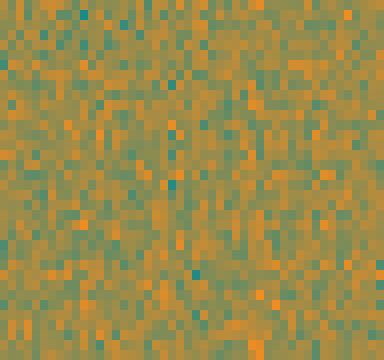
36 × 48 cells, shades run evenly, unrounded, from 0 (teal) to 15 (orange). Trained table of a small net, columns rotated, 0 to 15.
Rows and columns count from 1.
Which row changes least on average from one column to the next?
36
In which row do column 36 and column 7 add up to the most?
28
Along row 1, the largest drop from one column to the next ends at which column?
19
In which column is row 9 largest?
32
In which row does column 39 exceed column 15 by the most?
10
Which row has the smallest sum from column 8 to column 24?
2
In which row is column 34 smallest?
22
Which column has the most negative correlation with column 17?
44
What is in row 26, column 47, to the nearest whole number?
9
